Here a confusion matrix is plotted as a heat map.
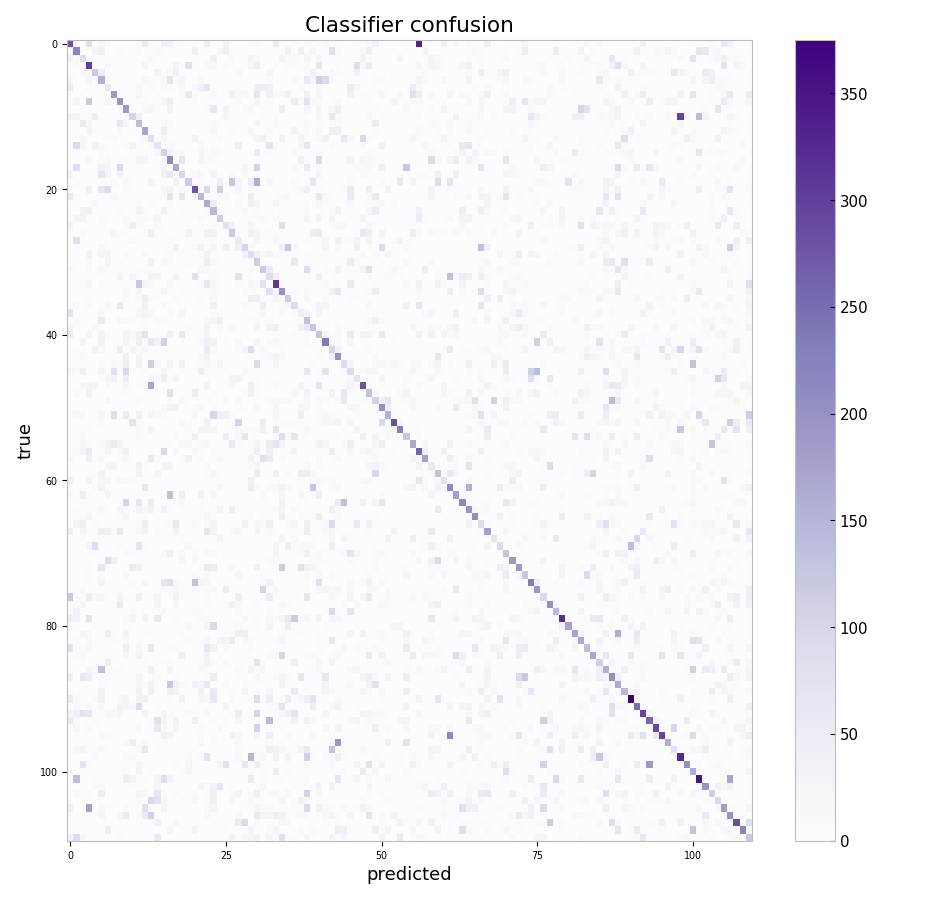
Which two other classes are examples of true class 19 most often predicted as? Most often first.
30, 26
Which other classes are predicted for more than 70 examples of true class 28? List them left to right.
35, 50, 66, 106
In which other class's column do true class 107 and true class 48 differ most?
77
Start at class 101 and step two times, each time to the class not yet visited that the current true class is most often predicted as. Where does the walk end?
13
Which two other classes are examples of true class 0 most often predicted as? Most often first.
56, 3
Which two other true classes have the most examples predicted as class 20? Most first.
74, 32
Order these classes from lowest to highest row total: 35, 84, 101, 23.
35, 23, 84, 101
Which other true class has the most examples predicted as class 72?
87
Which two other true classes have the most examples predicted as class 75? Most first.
45, 41
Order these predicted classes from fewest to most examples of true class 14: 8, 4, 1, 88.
8, 4, 88, 1
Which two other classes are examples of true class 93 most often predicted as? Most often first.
32, 76
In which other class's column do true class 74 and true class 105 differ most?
3
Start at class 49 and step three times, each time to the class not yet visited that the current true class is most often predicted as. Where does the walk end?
83
